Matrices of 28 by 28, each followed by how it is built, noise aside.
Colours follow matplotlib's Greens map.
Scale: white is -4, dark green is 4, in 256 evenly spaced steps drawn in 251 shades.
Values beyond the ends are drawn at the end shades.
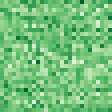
blocks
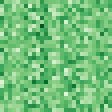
repeating rows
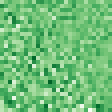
lower triangular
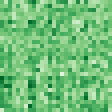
blocks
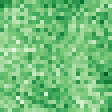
smooth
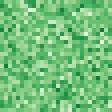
noise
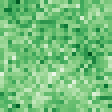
smooth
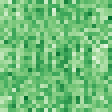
blocks
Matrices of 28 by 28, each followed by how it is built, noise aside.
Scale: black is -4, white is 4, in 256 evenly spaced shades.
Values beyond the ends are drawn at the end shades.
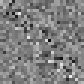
banded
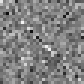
diagonal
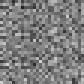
repeating rows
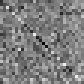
diagonal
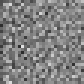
repeating rows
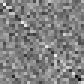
diagonal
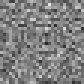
blocks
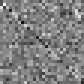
diagonal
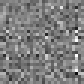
low rank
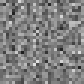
low rank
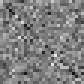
diagonal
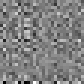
low rank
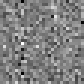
uneven columns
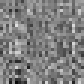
low rank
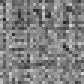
blocks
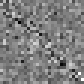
banded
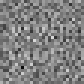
blocks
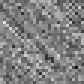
Toeplitz
